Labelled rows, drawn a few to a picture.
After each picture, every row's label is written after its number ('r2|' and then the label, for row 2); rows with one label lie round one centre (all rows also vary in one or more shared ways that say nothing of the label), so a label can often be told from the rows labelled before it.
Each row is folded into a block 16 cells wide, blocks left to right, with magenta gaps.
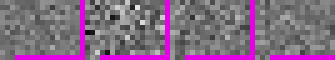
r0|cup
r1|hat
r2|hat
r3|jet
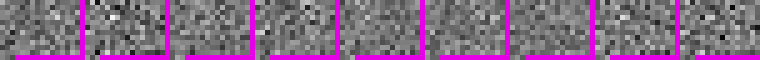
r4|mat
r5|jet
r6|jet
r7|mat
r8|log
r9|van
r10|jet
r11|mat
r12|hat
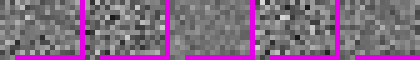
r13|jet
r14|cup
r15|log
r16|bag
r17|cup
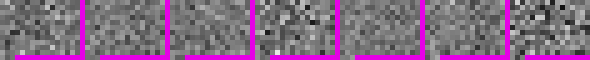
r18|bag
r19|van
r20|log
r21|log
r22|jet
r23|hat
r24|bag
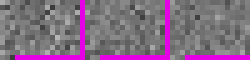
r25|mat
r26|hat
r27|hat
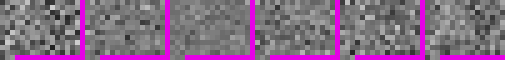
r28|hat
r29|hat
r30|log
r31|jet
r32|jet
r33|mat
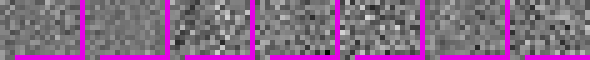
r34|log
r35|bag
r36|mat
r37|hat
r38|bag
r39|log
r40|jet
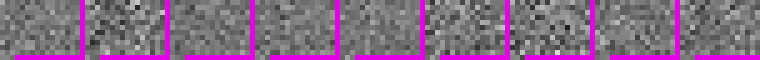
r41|hat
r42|bag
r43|log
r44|hat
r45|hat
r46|jet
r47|mat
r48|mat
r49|hat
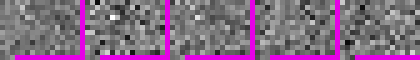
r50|hat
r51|jet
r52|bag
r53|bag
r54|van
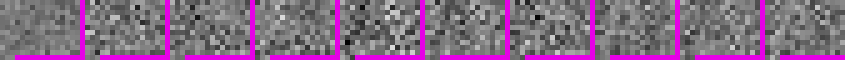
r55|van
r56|cup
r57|hat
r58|jet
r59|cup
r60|hat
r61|bag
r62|mat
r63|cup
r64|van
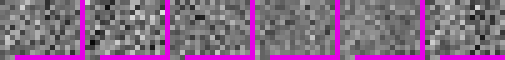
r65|van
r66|mat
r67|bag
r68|log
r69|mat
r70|log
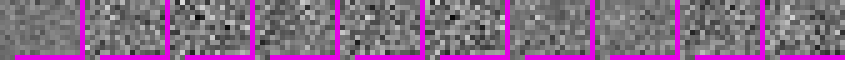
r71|jet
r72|mat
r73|mat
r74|cup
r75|jet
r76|hat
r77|jet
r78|log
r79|log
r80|mat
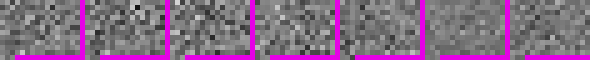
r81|log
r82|mat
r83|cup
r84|jet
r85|cup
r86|hat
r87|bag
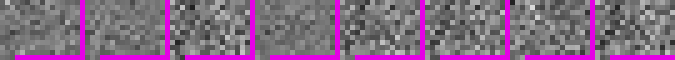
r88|bag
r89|jet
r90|log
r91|log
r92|log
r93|log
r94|van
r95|log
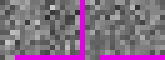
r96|cup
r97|mat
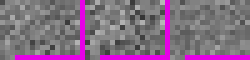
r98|log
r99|hat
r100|jet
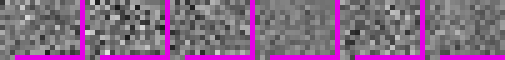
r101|log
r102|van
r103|log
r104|jet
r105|mat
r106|mat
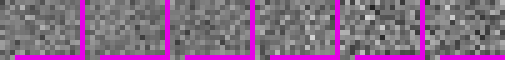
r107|jet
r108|log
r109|hat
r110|van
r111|van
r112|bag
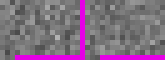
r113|hat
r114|cup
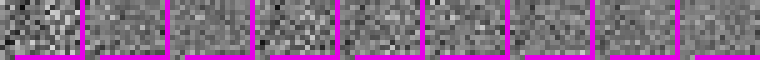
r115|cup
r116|bag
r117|log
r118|van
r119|van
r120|cup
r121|log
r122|hat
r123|log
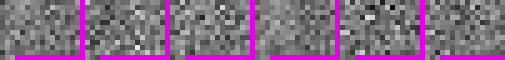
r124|jet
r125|van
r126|bag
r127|jet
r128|jet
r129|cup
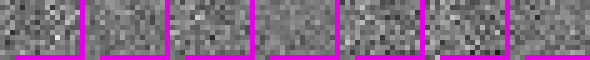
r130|hat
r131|log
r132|jet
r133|bag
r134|jet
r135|hat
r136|cup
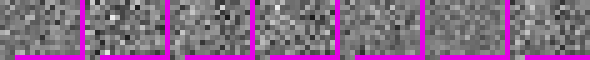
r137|jet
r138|bag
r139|hat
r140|cup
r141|hat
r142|cup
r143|jet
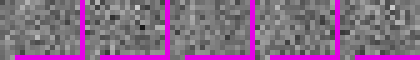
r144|log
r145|mat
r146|bag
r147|hat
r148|log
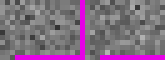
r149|jet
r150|log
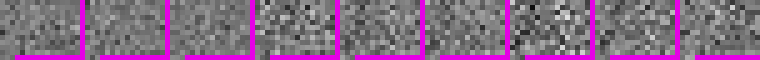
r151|jet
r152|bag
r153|mat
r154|van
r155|van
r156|mat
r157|cup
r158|jet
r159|log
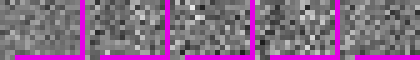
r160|van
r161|bag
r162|jet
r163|van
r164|van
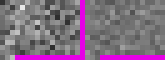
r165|log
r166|cup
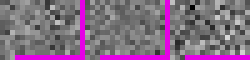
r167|hat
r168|bag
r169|jet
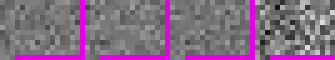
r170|van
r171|mat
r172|hat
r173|bag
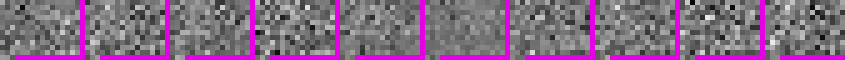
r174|jet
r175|log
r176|log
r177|jet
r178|mat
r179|bag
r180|van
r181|van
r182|jet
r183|van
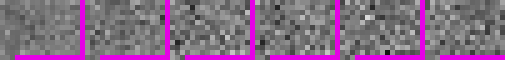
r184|log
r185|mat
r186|log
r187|hat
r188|bag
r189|van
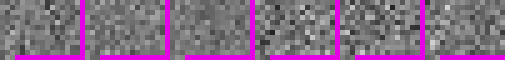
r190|hat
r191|cup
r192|cup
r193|hat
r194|log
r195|cup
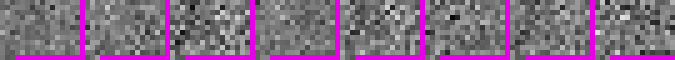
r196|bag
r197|hat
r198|log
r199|log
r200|hat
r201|bag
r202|bag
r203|mat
